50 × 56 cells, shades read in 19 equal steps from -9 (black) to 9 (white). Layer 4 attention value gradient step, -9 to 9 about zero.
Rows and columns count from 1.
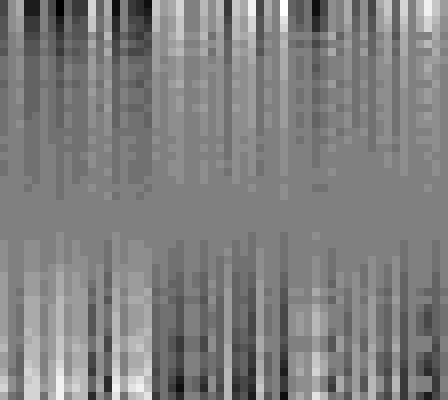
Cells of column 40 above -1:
28
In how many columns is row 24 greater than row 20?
5
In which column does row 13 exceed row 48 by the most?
23
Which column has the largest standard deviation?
8
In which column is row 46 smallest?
36
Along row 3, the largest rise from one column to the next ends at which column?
20
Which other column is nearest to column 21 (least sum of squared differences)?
56
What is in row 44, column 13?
2
